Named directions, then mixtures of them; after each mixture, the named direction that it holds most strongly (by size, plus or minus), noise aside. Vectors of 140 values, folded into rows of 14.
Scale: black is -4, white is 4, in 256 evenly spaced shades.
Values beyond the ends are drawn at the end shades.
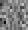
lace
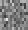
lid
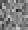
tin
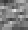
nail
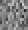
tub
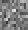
lid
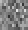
tub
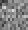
tin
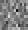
tin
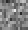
nail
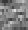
nail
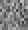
tub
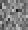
tin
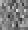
tub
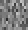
tub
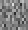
lid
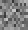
lid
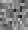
nail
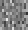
lid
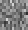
lid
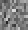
tin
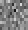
tub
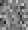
lace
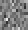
lid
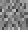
lid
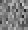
tub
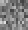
lace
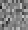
tin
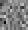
lace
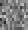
lace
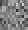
tub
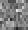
tin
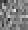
tin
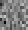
lace
